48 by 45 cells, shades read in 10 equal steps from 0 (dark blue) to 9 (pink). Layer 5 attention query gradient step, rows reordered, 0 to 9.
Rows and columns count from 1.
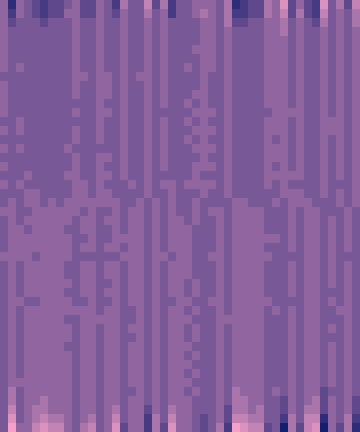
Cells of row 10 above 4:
16
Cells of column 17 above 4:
22
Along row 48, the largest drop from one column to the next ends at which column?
41
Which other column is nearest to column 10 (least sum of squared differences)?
13
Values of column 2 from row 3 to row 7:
3 4 4 4 4
